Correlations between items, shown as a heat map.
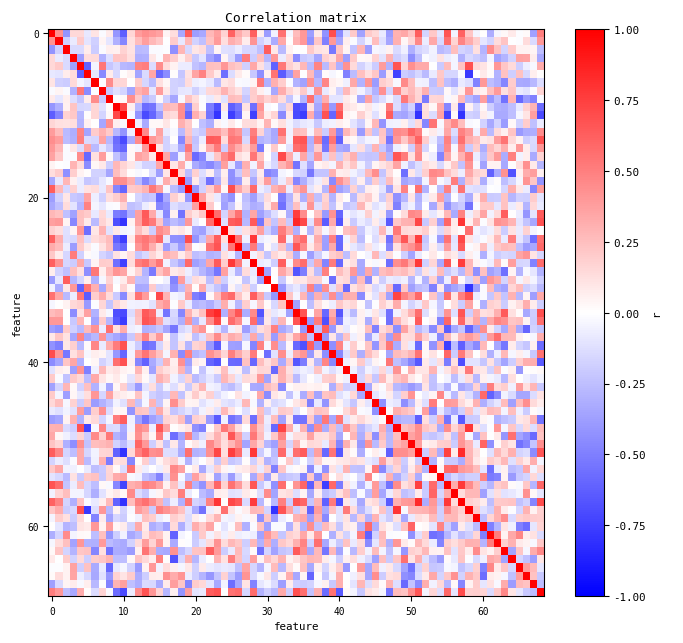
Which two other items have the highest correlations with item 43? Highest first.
61, 65
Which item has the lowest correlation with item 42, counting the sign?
30
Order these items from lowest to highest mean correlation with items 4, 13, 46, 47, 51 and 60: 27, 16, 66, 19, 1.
66, 27, 16, 19, 1
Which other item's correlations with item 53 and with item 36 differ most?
55
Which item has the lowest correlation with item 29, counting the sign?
34
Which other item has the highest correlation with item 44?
60
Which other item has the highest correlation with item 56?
53
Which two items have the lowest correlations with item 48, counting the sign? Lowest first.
5, 31
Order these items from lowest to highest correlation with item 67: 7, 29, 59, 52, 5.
29, 7, 5, 59, 52
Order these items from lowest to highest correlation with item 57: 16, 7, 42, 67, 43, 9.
9, 67, 43, 16, 42, 7
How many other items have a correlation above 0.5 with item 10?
4
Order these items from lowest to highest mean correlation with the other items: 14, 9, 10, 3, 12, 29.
10, 9, 3, 29, 14, 12
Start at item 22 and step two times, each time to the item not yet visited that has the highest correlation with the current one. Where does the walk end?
23
